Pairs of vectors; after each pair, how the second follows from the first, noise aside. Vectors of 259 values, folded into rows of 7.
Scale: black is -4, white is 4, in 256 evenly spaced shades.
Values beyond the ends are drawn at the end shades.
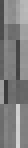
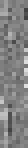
wrapped around, partly zeroed.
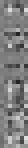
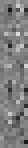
negated, partly zeroed.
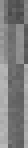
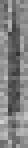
wrapped around, negated.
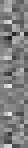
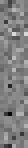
negated, partly zeroed.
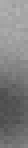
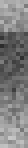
wrapped around, negated.
